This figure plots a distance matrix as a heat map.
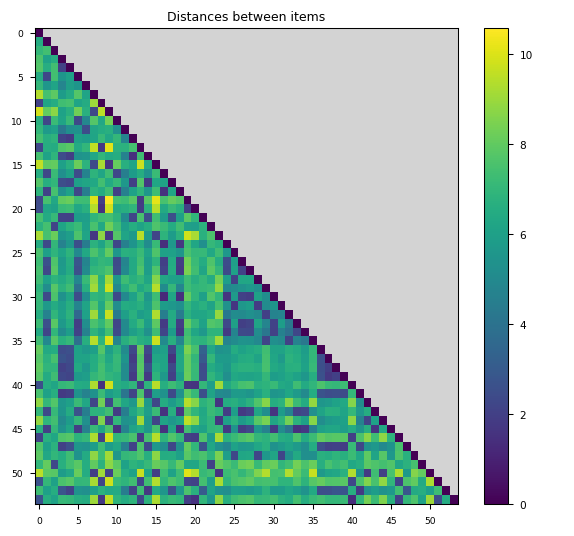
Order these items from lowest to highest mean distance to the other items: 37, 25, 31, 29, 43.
43, 37, 31, 25, 29
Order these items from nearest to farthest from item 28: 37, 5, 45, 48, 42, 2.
48, 5, 45, 37, 2, 42
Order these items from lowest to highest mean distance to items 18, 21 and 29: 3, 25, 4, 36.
3, 4, 36, 25
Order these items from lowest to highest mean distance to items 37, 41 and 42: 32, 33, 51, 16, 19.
16, 33, 32, 51, 19
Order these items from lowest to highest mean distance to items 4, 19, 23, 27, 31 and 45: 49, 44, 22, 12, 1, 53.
1, 12, 44, 53, 22, 49
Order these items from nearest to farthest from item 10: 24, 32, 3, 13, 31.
24, 32, 31, 3, 13
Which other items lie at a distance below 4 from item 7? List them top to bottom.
9, 15, 23, 42, 44, 50
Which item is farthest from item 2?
9
